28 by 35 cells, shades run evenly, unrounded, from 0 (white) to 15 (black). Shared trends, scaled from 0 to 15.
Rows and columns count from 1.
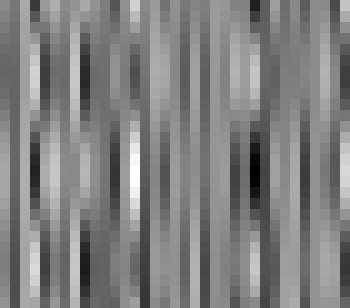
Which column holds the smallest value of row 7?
4
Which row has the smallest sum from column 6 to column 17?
1
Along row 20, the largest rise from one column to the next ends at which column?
15
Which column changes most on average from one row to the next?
26
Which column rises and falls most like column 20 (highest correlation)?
34
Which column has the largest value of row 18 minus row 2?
24
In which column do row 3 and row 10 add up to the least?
8
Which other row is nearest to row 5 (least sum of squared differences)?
10
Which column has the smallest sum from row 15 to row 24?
14
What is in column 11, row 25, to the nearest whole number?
9
